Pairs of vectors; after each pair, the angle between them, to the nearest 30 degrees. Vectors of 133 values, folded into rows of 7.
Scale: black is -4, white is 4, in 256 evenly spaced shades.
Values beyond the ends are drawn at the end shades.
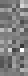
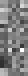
30 degrees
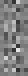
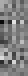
90 degrees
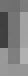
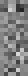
90 degrees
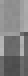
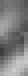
120 degrees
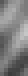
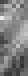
30 degrees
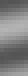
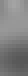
60 degrees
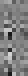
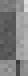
90 degrees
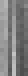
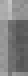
60 degrees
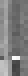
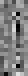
90 degrees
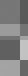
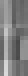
60 degrees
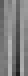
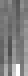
120 degrees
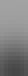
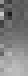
150 degrees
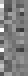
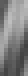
90 degrees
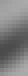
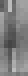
60 degrees
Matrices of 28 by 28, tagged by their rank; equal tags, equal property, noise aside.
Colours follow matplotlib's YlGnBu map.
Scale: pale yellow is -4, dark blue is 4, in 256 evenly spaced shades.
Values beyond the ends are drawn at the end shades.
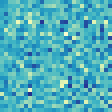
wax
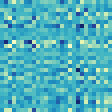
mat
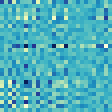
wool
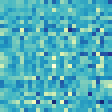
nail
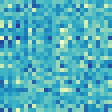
nail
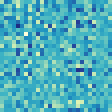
wax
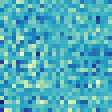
nail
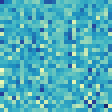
wax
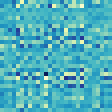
mat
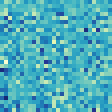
wax
